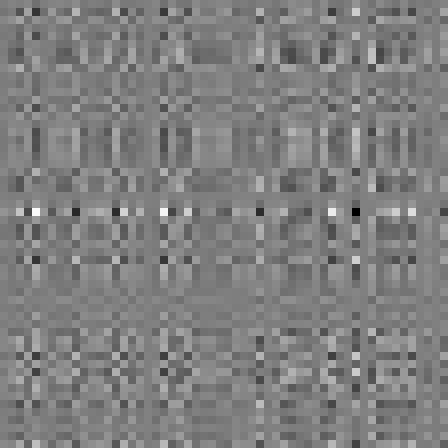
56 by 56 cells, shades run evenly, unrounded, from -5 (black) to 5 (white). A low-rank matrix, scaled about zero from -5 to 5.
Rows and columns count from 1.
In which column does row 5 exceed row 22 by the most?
45
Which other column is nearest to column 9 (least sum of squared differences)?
49
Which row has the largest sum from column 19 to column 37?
27
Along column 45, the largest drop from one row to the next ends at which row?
34
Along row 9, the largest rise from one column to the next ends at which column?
48
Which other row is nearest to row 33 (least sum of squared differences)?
2
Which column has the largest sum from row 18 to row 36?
47
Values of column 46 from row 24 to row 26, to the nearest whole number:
0 0 0
